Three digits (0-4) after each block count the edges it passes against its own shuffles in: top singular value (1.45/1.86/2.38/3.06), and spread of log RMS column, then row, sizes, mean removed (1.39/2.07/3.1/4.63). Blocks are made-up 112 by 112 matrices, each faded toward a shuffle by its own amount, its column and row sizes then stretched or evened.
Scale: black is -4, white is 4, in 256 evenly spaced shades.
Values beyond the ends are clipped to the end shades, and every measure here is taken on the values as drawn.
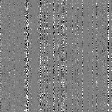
3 4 1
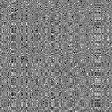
4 2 0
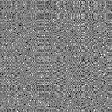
4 1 0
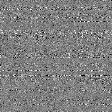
1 1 3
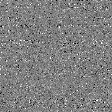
0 1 2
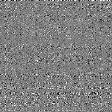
2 2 3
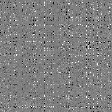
2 3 2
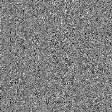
0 2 1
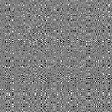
4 3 3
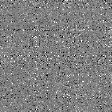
1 2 2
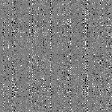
2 3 2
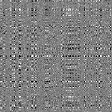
4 3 3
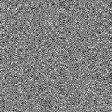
3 1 1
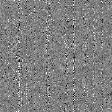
2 3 0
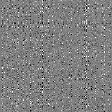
3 3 1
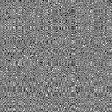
4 2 0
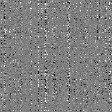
1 3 2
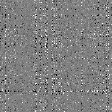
2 3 2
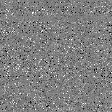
0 1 2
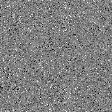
0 1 1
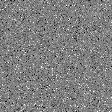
1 0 1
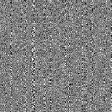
3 3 0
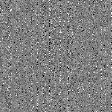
1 3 0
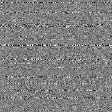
2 0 3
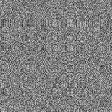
3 1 0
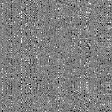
3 3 0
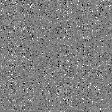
1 2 1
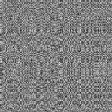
4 2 2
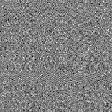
3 0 0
